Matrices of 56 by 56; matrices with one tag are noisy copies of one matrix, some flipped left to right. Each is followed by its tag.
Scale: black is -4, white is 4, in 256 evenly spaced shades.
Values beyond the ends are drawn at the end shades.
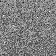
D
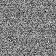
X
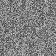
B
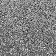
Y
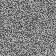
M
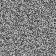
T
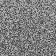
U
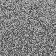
Y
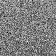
D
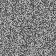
B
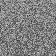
U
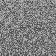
U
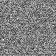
X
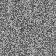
B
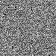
X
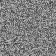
T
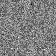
B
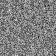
B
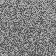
U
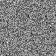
T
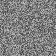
M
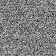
X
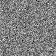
M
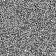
T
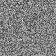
M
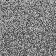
Y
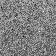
Y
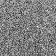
U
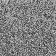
Y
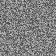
T
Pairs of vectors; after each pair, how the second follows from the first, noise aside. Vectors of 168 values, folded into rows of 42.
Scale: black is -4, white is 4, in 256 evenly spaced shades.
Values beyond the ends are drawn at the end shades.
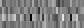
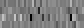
partly zeroed.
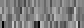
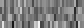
negated.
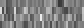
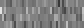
partly zeroed.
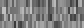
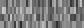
copied.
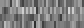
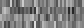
negated.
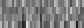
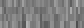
shrunk.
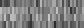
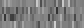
negated, partly zeroed.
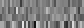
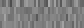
reversed, negated, shrunk.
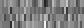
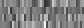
copied.
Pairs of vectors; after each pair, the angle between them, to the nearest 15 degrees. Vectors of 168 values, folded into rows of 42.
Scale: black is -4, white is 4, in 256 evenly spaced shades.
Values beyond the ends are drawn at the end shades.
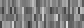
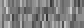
90 degrees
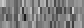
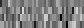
105 degrees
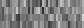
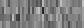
30 degrees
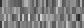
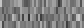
165 degrees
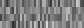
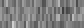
135 degrees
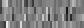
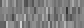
30 degrees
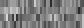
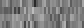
120 degrees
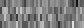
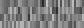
90 degrees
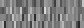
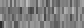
105 degrees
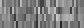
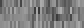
135 degrees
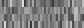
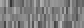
135 degrees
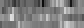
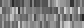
45 degrees
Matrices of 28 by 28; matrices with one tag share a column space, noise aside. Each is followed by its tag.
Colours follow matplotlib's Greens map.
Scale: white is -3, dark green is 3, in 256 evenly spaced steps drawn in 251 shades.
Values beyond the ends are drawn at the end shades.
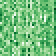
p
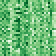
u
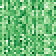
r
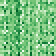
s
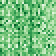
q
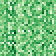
s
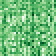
p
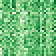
u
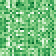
u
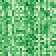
r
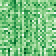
u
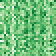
r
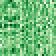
q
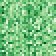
s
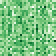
r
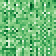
u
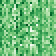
q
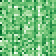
r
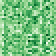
r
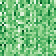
q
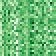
s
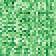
u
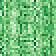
r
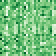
r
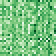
r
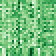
u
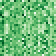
r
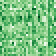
p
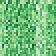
q
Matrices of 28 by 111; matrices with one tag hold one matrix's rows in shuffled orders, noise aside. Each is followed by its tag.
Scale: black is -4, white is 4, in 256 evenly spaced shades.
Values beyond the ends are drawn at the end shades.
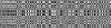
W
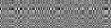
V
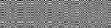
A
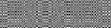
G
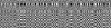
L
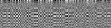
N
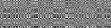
N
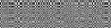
V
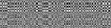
G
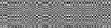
G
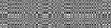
G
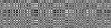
N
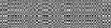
G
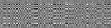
N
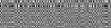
V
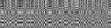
A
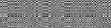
G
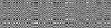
N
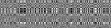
L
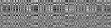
N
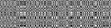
L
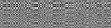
N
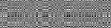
G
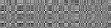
A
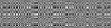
N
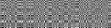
A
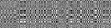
L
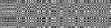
W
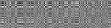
A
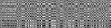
W
